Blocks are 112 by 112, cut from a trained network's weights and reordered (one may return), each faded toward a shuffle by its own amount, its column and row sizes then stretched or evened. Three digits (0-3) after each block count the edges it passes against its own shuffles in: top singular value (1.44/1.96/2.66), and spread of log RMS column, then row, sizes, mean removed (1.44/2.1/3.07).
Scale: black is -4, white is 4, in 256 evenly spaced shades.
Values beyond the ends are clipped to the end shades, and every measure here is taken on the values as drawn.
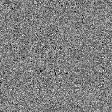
1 1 1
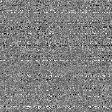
1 2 3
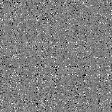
0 2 2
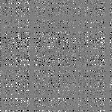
0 3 3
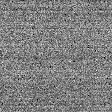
1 1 0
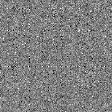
1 2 1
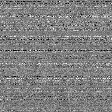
2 0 3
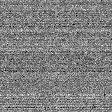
2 0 2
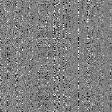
2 3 0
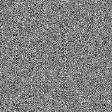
0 2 1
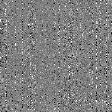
0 3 1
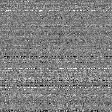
2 1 3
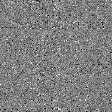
0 1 2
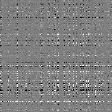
3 3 3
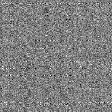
2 1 2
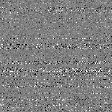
0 1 3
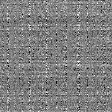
2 3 0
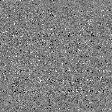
0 1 2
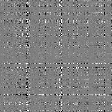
2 3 3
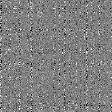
0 3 2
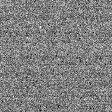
0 1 0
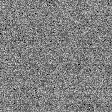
0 0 0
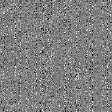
1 3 0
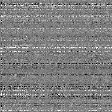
3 2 3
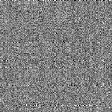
2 1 2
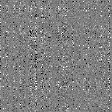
0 3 2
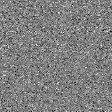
0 0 2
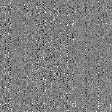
0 3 1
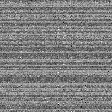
3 0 0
